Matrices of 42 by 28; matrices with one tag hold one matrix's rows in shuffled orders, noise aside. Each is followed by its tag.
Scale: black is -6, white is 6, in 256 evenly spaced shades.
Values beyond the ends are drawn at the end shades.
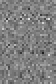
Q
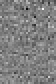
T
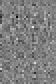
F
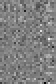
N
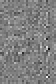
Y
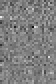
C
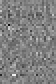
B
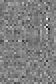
Y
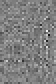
Y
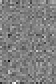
B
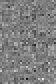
T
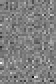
C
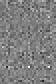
Q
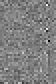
Y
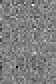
F
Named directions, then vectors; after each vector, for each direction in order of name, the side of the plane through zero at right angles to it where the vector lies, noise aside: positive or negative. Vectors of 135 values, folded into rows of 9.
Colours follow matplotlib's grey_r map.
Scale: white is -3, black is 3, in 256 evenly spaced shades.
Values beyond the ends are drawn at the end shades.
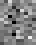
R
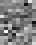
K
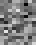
positive, negative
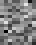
negative, positive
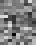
positive, positive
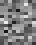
negative, positive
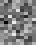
positive, negative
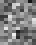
negative, negative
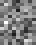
negative, positive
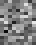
negative, positive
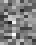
negative, negative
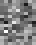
positive, negative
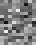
positive, negative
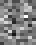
negative, positive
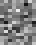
positive, negative
